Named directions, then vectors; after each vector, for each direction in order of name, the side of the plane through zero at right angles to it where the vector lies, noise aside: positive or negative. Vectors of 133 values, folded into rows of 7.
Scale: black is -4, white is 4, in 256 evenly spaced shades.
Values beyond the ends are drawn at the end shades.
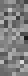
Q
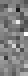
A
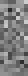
negative, negative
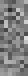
negative, negative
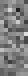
positive, positive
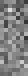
positive, positive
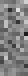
negative, negative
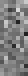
negative, negative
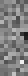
negative, positive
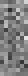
negative, negative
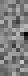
negative, positive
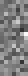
positive, negative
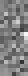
positive, negative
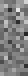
negative, negative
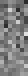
positive, positive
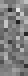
negative, negative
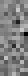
negative, positive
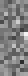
positive, negative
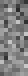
positive, positive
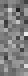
positive, positive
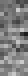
negative, positive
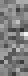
positive, negative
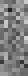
negative, negative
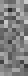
negative, negative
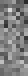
positive, positive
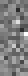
positive, negative
